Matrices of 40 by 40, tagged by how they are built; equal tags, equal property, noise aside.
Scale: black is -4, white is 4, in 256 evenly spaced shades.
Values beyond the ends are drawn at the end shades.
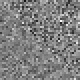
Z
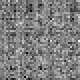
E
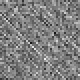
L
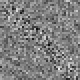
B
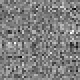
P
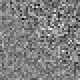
Z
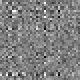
P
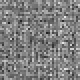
E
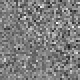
Z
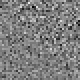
Z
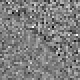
Z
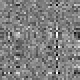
P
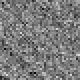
L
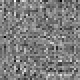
P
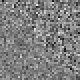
Z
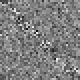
B
